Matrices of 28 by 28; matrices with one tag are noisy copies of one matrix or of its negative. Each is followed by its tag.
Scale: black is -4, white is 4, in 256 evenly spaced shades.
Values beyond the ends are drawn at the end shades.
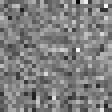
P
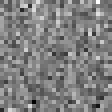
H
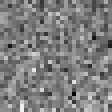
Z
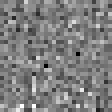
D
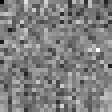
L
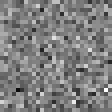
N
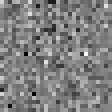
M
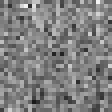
H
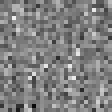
D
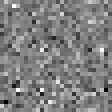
N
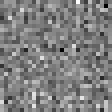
P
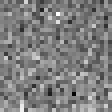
Z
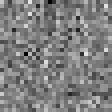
M
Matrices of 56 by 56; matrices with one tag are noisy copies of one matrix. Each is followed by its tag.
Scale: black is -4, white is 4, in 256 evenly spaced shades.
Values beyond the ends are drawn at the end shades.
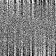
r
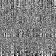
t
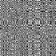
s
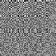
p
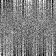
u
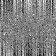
u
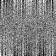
u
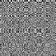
p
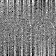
r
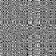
s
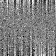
r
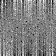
u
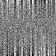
r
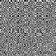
p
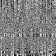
t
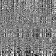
t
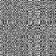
s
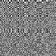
p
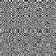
p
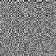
p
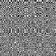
p
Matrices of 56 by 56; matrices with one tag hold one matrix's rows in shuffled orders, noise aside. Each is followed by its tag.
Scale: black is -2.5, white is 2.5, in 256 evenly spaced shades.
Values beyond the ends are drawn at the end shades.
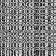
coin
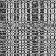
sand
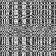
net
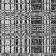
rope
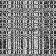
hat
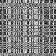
hat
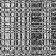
rope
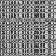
coin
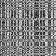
coin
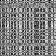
coin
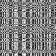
net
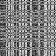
sand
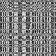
net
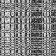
rope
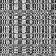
net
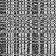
sand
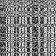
sand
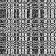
sand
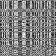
net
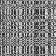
coin
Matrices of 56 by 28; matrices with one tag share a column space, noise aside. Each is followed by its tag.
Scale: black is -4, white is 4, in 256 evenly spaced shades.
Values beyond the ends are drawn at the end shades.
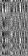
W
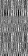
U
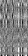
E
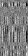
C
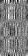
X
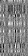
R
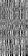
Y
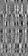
R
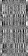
R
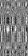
C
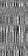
C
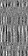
C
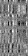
R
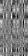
E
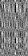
W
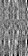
Y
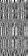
X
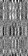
X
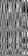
W
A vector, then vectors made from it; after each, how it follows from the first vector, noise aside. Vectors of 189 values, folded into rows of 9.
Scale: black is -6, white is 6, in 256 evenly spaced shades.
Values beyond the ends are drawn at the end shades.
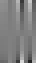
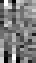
reversed, negated, scaled up.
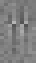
wrapped around, shrunk.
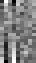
reversed, negated, scaled up.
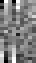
reversed, negated, scaled up.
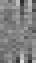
copied.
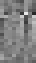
wrapped around.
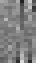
copied.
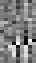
wrapped around, scaled up.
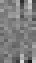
copied.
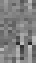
wrapped around.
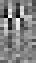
wrapped around, scaled up.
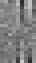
copied.
